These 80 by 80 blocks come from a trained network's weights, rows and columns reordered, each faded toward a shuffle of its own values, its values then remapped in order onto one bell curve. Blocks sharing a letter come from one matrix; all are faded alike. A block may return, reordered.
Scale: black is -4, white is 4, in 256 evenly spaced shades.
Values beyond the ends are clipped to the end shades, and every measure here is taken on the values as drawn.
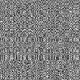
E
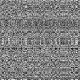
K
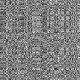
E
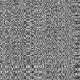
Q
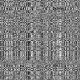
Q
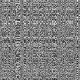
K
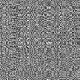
Q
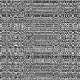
K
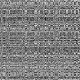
K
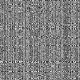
E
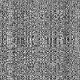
Q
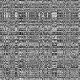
K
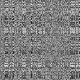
K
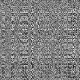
K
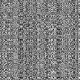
Q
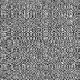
E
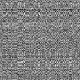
K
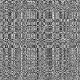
Q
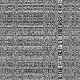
K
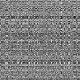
K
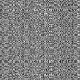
E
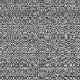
K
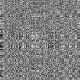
Q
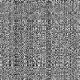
Q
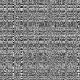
K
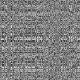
K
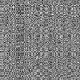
E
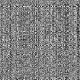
Q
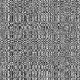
Q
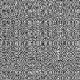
E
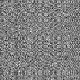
E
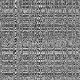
K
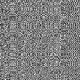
E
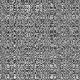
K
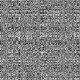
K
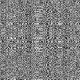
Q
